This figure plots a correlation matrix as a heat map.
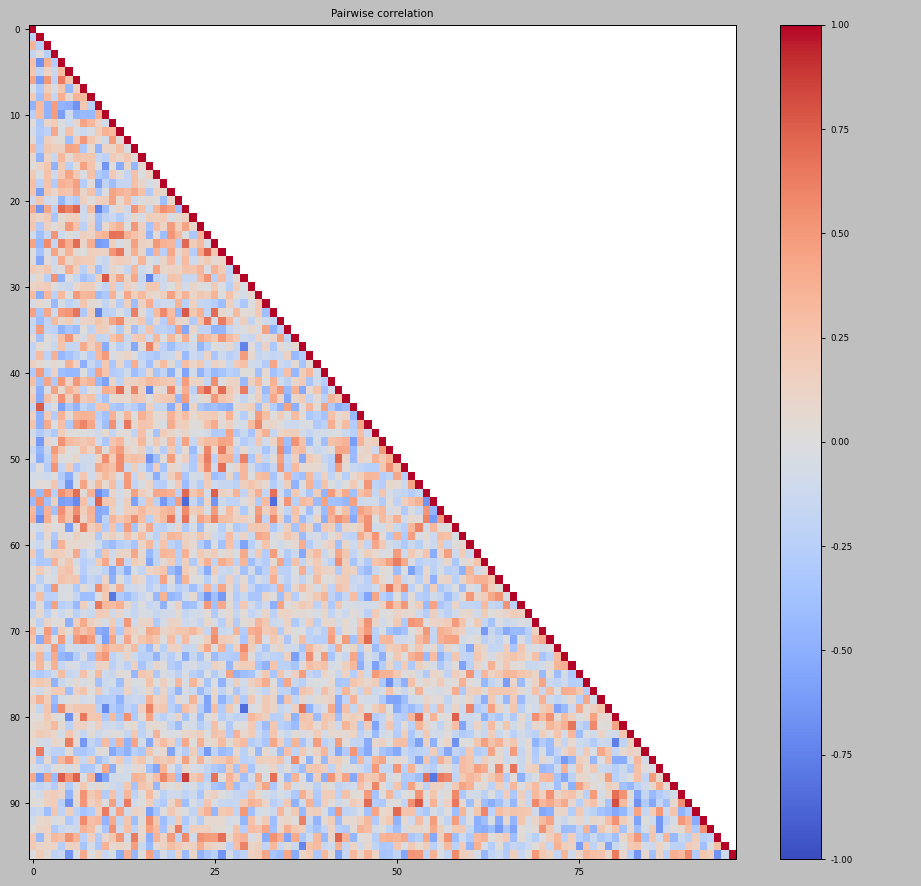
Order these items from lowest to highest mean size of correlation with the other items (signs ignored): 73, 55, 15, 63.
15, 63, 73, 55
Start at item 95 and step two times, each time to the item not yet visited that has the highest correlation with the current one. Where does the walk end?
10
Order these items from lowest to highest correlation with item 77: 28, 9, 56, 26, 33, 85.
85, 28, 26, 56, 33, 9
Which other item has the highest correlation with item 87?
21
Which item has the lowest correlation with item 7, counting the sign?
83
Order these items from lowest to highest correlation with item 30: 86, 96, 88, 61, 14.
86, 88, 61, 14, 96
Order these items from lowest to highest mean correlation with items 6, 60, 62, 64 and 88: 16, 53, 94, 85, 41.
53, 16, 94, 41, 85
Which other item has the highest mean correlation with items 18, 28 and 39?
33
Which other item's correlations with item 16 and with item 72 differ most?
29
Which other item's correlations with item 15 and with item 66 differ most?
11
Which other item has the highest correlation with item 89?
80
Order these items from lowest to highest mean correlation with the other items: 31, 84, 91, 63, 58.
84, 63, 91, 58, 31
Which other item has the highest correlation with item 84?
1
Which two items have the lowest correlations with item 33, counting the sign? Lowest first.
55, 9
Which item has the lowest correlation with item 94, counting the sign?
96
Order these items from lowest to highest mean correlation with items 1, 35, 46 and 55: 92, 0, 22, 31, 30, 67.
0, 31, 22, 67, 30, 92
